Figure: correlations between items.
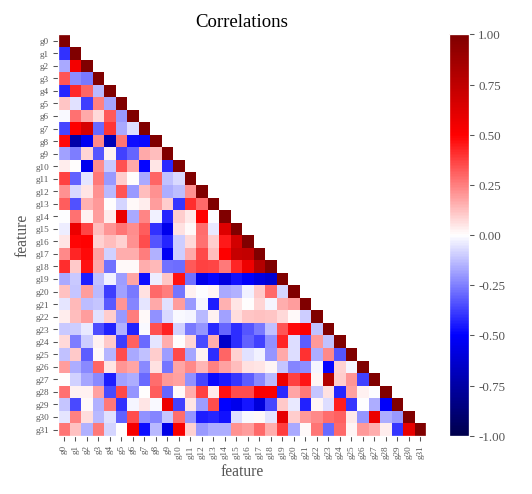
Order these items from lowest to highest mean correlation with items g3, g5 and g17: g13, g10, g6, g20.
g20, g6, g13, g10
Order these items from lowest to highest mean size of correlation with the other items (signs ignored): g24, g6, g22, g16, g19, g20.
g22, g20, g6, g24, g16, g19
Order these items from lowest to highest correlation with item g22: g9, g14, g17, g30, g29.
g14, g9, g29, g17, g30
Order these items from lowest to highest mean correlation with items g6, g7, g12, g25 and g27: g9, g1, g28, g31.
g9, g31, g28, g1
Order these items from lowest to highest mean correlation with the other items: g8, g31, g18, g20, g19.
g19, g8, g20, g31, g18
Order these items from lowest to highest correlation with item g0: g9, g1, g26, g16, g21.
g1, g9, g21, g16, g26
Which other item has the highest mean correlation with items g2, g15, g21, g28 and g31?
g17
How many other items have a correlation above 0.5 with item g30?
3
